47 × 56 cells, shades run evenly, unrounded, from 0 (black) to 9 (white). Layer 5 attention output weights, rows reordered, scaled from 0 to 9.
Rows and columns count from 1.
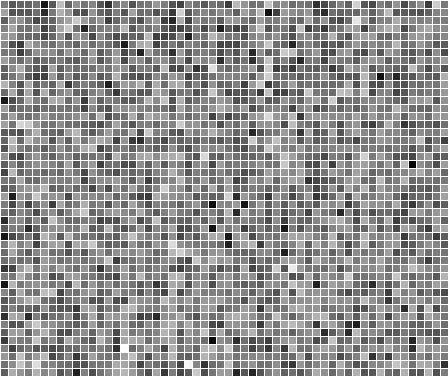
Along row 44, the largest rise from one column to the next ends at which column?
16
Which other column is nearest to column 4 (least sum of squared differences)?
53
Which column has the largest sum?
46
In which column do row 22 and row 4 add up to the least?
11
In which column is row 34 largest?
37
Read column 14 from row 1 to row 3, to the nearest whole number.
2 3 2
